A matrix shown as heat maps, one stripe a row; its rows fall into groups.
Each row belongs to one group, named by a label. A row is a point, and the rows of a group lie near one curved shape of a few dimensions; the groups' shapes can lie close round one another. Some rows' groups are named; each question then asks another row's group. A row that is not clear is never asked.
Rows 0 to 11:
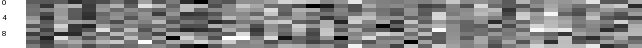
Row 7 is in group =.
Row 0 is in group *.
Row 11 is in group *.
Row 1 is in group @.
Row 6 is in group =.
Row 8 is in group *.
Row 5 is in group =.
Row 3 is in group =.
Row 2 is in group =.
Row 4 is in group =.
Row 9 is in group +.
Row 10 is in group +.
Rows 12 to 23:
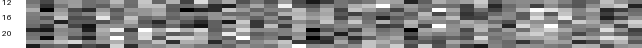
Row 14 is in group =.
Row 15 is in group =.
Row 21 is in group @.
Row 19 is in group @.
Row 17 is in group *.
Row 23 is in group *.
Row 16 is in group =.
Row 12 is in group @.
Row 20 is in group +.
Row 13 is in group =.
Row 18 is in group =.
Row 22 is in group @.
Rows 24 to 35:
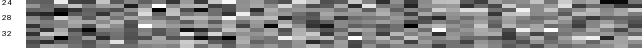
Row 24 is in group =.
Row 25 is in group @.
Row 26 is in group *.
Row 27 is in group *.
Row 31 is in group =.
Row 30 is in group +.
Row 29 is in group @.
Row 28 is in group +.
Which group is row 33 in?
*
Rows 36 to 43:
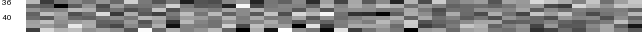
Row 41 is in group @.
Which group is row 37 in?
*
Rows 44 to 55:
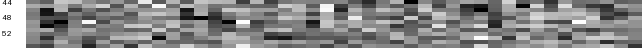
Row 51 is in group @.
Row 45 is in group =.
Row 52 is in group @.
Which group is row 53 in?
@
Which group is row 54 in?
=
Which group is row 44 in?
+
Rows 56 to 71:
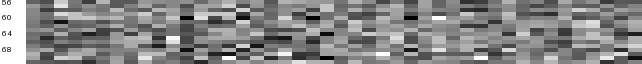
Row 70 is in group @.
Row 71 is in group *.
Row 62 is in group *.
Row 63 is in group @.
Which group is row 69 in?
=
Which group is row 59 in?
+
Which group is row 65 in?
@
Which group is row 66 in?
@
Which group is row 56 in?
=
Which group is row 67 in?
*
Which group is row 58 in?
*
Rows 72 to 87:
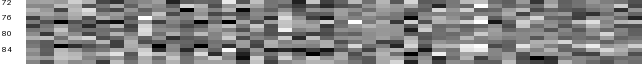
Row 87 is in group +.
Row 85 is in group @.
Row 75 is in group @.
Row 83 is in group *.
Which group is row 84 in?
@
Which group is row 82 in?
=
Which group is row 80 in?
@
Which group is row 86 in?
+
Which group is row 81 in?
@
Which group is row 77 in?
*
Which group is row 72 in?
@
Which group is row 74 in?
@
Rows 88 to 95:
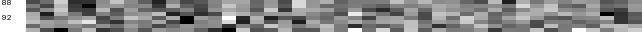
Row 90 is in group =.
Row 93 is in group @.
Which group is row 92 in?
@
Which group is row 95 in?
*
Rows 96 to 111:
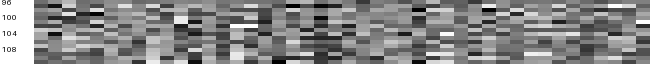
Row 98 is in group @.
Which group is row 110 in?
@
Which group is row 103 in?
@
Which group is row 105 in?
@
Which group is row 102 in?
+
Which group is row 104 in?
=
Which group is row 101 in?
@
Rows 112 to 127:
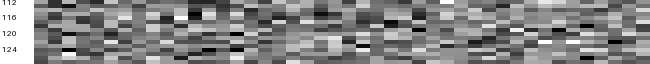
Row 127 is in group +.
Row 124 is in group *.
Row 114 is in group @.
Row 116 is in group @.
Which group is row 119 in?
+
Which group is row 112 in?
=
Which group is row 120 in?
*
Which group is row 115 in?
@
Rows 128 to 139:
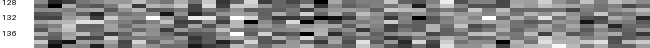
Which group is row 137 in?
=
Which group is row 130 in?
@
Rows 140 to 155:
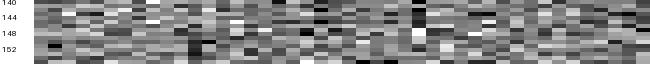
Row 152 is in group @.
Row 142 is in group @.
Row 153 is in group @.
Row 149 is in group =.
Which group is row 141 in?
@
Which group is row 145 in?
+
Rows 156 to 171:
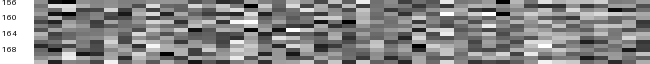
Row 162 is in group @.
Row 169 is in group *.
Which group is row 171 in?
=
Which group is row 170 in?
+
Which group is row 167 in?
+
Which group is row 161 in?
+
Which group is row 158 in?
=
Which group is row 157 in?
+
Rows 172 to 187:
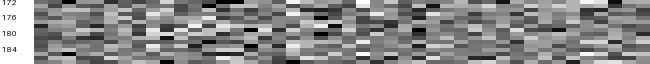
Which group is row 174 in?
@
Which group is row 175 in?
+
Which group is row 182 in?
*
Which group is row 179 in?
+
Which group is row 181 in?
*
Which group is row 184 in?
+
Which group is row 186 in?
=
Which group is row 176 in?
@
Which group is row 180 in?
@
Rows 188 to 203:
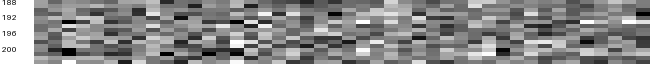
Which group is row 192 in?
@
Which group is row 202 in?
@
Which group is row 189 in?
@
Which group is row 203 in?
+
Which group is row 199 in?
@
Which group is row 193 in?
*
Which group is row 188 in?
@
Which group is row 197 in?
@
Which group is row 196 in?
+
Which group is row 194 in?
+
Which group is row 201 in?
*
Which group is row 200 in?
*
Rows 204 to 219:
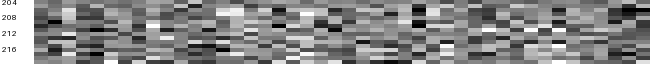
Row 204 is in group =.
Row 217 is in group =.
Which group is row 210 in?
+
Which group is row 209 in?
+
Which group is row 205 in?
@
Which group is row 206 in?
=
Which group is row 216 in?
=
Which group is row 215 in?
=
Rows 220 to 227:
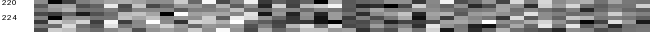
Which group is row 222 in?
+
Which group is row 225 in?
+
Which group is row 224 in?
+
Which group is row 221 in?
=
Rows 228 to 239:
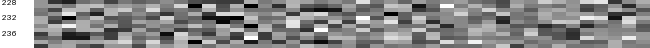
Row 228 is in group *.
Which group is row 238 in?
@
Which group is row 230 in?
@
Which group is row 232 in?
*
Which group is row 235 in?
@
